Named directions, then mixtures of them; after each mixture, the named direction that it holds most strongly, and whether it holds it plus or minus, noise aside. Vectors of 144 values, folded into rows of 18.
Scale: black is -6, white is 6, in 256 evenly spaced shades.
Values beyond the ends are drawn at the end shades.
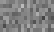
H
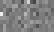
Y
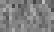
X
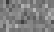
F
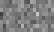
Y, minus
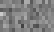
Y, plus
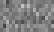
F, plus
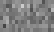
H, plus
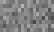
H, plus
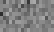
Y, minus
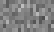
H, plus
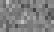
F, minus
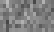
F, minus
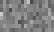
Y, plus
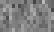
X, plus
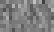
X, minus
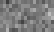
F, plus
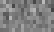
X, plus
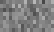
X, minus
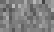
X, minus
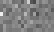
Y, plus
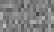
H, minus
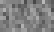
X, plus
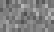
F, plus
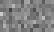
Y, plus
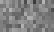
X, plus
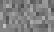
H, minus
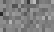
Y, minus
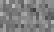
F, minus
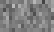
X, minus
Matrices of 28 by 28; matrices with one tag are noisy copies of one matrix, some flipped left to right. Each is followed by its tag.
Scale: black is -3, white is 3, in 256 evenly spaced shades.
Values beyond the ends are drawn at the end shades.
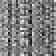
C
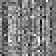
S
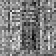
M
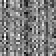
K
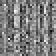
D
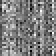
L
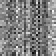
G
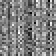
K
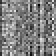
L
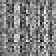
D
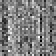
S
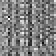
C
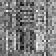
M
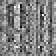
D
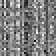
K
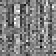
D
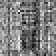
M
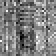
M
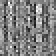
D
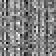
K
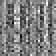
D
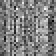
S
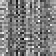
G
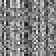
K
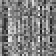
S
